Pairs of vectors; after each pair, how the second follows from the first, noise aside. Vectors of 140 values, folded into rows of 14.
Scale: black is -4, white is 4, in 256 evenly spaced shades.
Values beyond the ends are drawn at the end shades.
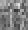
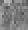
wrapped around, shrunk.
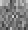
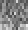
reversed.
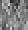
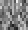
reversed.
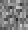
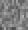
wrapped around, shrunk.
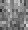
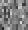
shuffled.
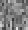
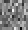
shuffled.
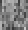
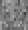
shrunk.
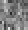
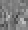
reversed, partly zeroed.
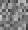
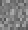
reversed, shrunk.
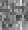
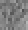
wrapped around, shrunk.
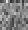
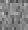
shrunk.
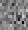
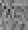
reversed, shrunk.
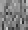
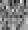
reversed.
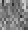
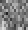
reversed.
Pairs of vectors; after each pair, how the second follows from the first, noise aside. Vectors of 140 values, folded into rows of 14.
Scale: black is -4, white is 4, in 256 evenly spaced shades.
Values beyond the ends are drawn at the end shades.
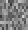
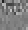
wrapped around, negated, partly zeroed.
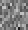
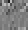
reversed, partly zeroed.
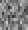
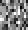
reversed, negated, scaled up.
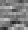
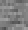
shrunk.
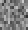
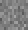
reversed, negated, shrunk.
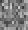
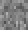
reversed, shrunk.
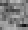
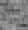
shrunk.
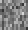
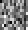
reversed, scaled up.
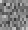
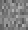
reversed, negated, shrunk.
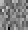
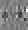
wrapped around, negated, partly zeroed.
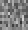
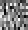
reversed, negated, scaled up.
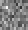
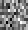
reversed, scaled up.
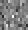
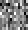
reversed, scaled up.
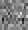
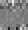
wrapped around, negated, partly zeroed.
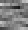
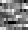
reversed, scaled up.
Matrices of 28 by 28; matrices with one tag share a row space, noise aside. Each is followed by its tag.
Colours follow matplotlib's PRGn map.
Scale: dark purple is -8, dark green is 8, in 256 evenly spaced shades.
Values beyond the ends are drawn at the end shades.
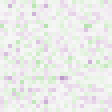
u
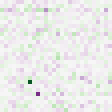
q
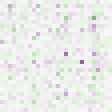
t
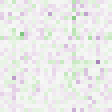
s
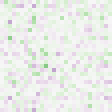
u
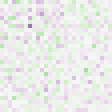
q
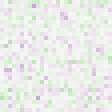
u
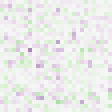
q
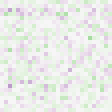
u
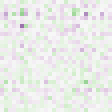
s
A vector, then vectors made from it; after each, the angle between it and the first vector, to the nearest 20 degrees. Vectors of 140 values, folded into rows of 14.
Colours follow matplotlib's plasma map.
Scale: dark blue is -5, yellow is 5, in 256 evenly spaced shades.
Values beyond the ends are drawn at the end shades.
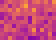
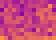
120 degrees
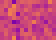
80 degrees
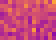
40 degrees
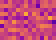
80 degrees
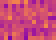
100 degrees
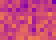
160 degrees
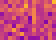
40 degrees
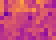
60 degrees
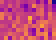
140 degrees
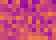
140 degrees
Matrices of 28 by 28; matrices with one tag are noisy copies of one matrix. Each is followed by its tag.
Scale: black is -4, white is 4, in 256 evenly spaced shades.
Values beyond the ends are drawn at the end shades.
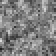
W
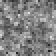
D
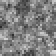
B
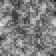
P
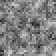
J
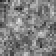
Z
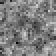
J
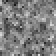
D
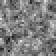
W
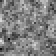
W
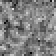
D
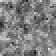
B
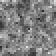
B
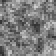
J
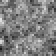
W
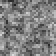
D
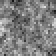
P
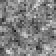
J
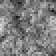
P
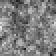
P
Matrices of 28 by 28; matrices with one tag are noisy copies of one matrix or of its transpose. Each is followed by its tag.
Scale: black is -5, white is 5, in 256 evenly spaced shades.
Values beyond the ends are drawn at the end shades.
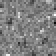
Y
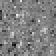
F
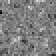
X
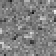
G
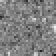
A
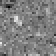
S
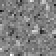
G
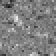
S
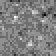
F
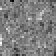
X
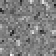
G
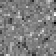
Y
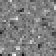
Y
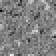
G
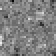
X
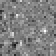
F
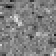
S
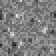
F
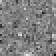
A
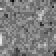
X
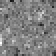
X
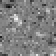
S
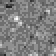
S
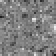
A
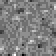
Y
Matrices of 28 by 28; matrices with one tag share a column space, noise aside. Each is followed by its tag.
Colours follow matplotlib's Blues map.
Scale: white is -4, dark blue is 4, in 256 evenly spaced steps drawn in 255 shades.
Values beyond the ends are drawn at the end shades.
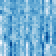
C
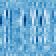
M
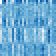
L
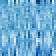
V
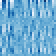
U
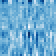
V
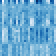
L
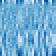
V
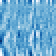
V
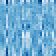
V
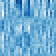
U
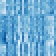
C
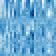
U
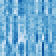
C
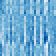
C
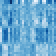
L
